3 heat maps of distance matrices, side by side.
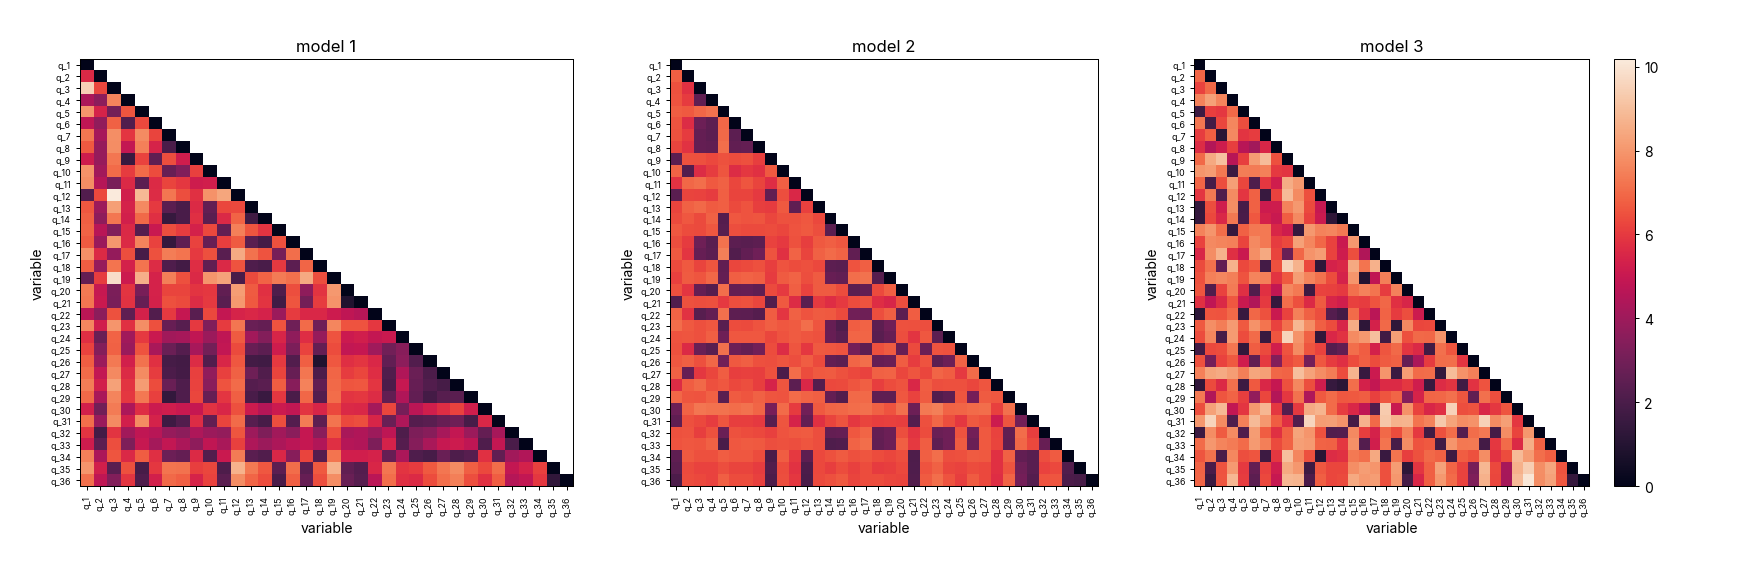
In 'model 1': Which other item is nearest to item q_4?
q_9
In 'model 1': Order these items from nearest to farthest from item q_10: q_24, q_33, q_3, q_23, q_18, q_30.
q_18, q_23, q_24, q_33, q_30, q_3
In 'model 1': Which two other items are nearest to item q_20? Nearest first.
q_21, q_15
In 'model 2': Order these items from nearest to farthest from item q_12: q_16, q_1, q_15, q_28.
q_1, q_28, q_16, q_15
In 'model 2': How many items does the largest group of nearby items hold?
11
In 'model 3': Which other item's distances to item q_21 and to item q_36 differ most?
q_35
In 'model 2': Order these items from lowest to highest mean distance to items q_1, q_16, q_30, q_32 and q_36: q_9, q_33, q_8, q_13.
q_9, q_8, q_33, q_13
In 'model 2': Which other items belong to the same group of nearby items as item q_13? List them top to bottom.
q_11, q_28
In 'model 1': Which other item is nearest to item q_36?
q_35
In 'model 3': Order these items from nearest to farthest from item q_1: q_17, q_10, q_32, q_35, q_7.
q_32, q_17, q_7, q_35, q_10
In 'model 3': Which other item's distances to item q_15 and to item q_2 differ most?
q_31
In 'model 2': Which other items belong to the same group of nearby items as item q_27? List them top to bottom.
q_2, q_10
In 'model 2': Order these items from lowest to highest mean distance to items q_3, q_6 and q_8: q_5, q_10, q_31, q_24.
q_10, q_31, q_24, q_5
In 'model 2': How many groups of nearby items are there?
5
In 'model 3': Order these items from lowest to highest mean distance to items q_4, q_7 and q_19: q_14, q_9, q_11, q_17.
q_14, q_17, q_9, q_11
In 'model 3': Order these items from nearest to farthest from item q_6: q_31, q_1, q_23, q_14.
q_14, q_1, q_23, q_31
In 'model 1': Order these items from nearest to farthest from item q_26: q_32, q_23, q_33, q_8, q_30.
q_8, q_23, q_32, q_33, q_30
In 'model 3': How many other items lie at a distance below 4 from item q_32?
7
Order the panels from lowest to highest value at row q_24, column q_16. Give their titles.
model 1, model 2, model 3
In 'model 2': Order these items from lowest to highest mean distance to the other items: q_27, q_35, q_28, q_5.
q_35, q_5, q_28, q_27
